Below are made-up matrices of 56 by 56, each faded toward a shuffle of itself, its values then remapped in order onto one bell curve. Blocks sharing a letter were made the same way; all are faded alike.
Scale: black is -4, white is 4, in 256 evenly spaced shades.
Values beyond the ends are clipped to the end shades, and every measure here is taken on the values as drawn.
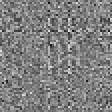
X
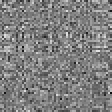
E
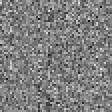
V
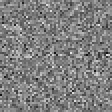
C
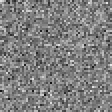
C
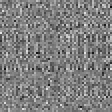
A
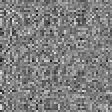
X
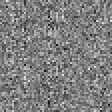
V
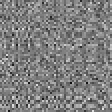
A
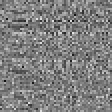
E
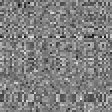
A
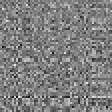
A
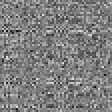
E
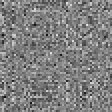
X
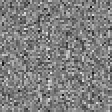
V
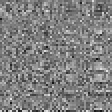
E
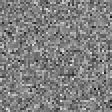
C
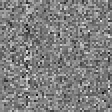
V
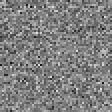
C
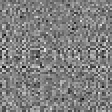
A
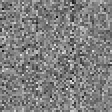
V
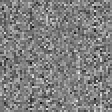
V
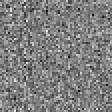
V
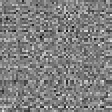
A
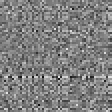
A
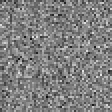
C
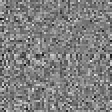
X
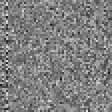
V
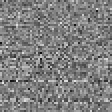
E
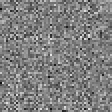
X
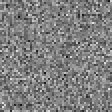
C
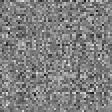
E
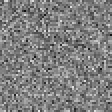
C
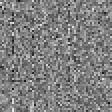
V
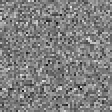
C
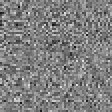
E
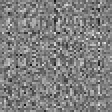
X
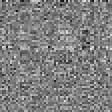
E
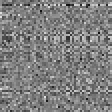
A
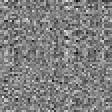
E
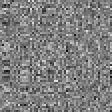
E
